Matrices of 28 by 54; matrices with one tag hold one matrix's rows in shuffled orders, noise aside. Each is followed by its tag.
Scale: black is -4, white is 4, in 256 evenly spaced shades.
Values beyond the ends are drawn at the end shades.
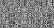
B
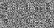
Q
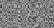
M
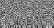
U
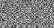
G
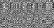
U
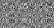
B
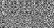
G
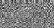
G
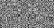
M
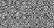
G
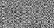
G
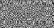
U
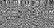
M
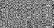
U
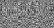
M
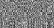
B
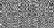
M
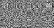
U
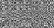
G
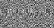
Q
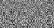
B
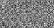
G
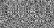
Q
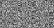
M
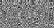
M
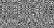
M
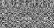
G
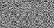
G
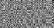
U
